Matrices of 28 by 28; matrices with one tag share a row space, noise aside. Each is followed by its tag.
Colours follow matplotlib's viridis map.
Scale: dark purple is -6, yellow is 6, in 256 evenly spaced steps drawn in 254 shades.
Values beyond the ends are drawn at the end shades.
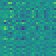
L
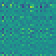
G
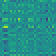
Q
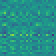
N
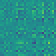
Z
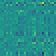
Z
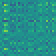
Q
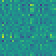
G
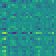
N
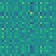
G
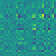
Z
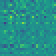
L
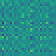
G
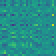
N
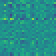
L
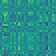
Q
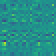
N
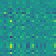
L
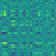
N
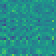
N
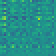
N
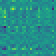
N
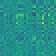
Z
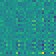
Z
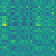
N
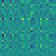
G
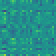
N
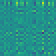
Z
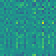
Z
